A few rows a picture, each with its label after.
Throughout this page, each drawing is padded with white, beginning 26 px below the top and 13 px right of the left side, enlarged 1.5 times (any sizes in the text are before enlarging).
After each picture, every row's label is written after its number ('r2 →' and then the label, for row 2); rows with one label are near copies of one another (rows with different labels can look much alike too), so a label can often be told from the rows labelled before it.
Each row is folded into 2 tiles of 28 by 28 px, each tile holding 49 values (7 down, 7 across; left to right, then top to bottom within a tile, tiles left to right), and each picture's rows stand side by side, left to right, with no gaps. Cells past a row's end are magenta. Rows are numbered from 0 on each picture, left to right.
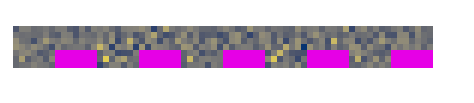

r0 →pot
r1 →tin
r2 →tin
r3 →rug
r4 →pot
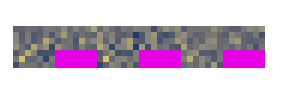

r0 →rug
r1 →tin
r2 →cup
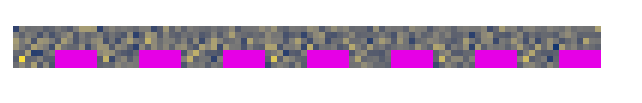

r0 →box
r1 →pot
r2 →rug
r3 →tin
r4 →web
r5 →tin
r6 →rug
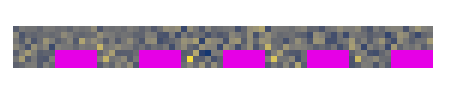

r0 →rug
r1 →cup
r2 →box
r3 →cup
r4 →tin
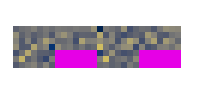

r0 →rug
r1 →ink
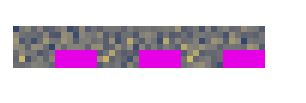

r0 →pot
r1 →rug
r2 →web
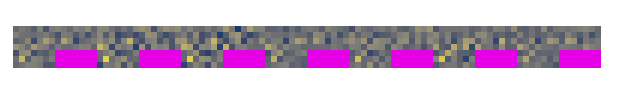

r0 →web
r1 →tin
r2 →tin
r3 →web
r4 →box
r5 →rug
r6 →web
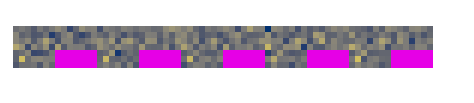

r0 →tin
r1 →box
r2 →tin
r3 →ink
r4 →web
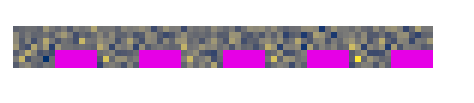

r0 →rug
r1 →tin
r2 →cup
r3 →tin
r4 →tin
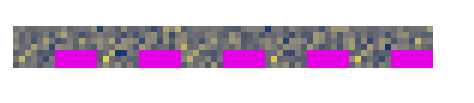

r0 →rug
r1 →box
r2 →cup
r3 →box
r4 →rug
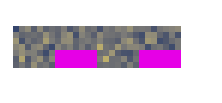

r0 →pot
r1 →cup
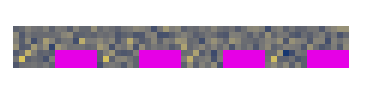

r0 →rug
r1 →tin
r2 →cup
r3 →box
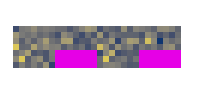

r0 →cup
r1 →web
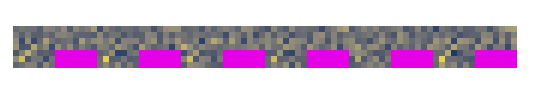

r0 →rug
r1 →box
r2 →web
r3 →box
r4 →pot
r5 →box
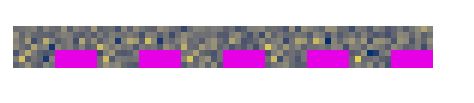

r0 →rug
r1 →web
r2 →cup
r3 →web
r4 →box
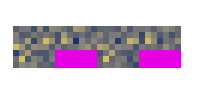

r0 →web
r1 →web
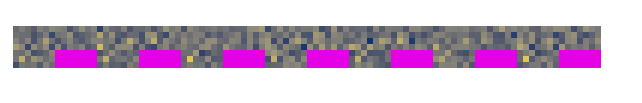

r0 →tin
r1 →ink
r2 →box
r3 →pot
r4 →web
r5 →cup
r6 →tin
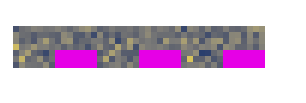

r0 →cup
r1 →rug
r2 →box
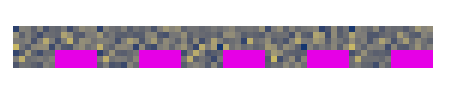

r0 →ink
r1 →ink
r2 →rug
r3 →pot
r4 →ink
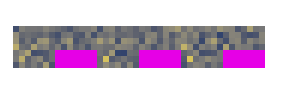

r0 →cup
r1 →box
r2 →tin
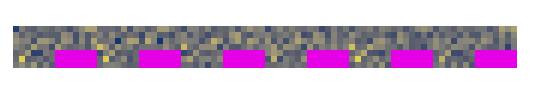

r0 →box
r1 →web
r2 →ink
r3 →pot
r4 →cup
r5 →box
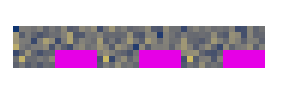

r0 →ink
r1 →pot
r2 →pot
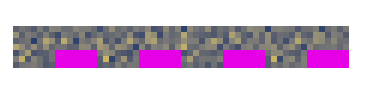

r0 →web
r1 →pot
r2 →ink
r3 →pot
